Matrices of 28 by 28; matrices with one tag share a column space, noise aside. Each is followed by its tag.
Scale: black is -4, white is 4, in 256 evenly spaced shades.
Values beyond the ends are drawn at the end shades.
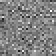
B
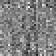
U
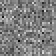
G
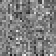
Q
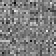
G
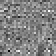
B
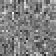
Q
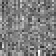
U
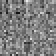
Q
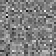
B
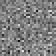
B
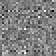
B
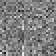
B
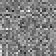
B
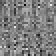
U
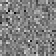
G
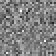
G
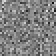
G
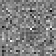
B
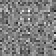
G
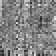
U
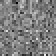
Q
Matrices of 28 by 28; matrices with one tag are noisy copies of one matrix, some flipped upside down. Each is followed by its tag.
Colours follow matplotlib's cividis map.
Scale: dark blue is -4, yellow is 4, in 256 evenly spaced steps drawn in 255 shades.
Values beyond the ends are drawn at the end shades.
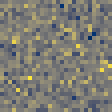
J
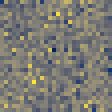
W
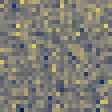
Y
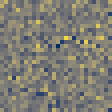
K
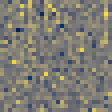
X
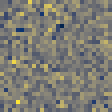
X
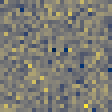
W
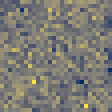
W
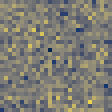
W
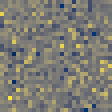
J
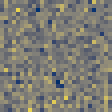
X
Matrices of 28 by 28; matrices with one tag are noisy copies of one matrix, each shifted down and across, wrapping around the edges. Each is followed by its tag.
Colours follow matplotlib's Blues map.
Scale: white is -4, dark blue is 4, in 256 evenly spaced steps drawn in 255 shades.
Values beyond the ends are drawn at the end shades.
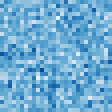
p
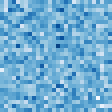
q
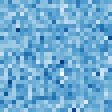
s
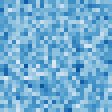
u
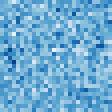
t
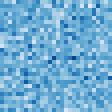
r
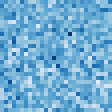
t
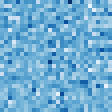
q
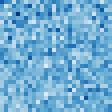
p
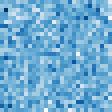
u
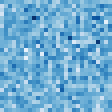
s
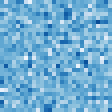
q
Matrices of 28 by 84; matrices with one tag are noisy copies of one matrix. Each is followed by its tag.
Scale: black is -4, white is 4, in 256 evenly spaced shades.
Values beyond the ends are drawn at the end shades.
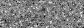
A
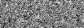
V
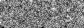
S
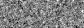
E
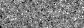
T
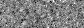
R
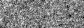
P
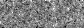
S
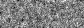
R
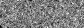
T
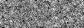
S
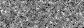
A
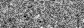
V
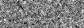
E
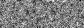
R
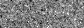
T
